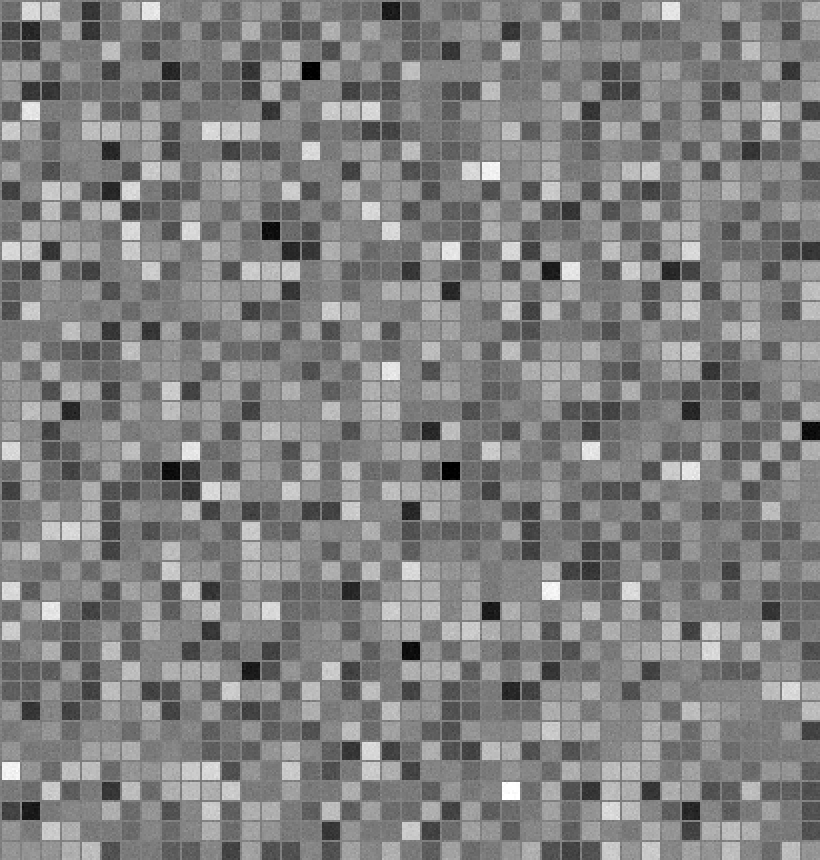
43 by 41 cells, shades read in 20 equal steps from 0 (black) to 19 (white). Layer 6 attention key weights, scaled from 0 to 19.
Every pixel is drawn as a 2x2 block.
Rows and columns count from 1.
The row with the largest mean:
39
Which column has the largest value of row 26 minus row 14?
28
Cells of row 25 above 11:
11
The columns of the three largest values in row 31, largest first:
3, 14, 20
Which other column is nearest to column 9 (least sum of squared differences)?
23
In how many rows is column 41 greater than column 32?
21
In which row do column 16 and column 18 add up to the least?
4
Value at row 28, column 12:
9
